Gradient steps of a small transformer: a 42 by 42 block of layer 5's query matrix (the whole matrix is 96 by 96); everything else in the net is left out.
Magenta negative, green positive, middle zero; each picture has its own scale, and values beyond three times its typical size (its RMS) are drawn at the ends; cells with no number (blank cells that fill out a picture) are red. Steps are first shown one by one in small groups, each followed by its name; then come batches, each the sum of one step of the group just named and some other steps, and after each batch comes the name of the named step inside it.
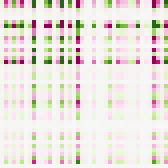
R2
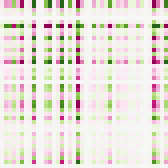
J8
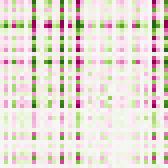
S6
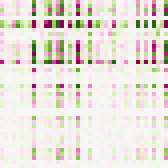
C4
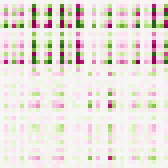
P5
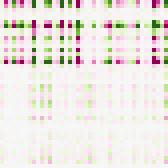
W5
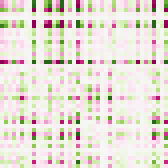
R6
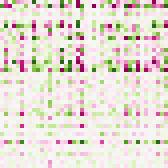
W5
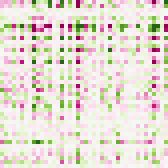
J8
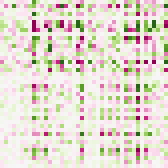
C4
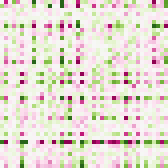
W5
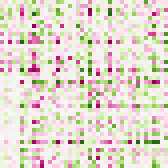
R6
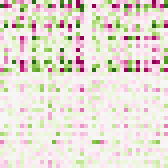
W5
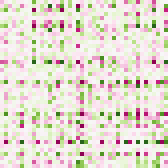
R6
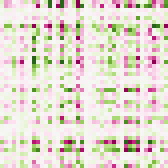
J8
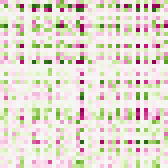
R6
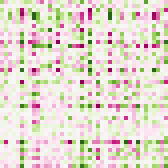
C4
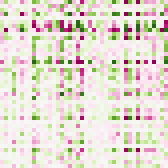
C4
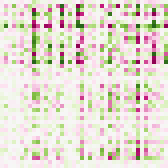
P5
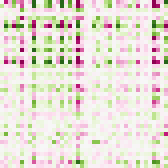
R2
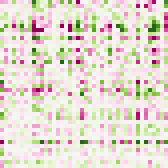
W5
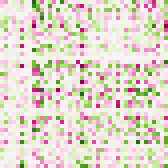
R6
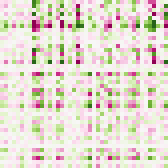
P5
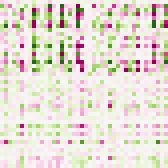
P5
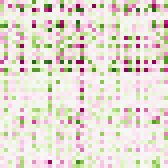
R6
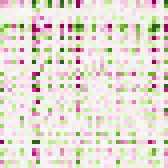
J8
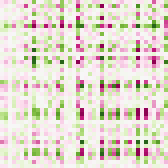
S6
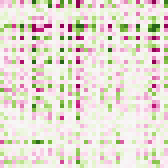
J8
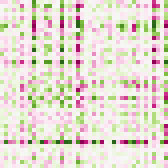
S6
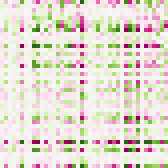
C4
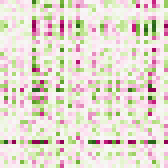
S6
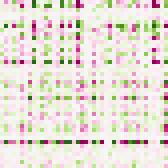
W5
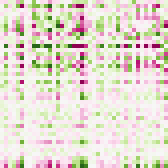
C4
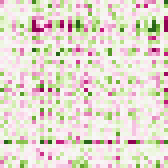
C4
